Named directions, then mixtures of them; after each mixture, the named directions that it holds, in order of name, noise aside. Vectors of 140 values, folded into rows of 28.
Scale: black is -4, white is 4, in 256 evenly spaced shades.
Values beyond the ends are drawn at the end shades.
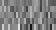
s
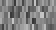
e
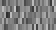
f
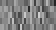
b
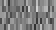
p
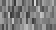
e.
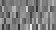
f, p, s.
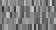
f.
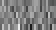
s.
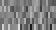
s.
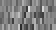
b, e, s.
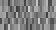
f, p, s.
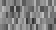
e, f, s.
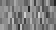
b.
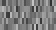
f.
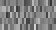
f, s.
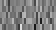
b, p, s.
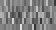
b, e, p.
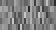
b.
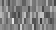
b, e, p.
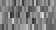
e.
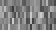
b, e, s.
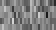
b, s.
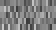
f, s.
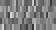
e, f, s.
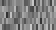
b, f, s.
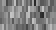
e.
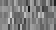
b, p.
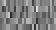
f, p.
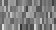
e, p, s.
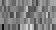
e, s.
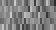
b, e.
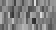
e.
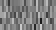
b, p.
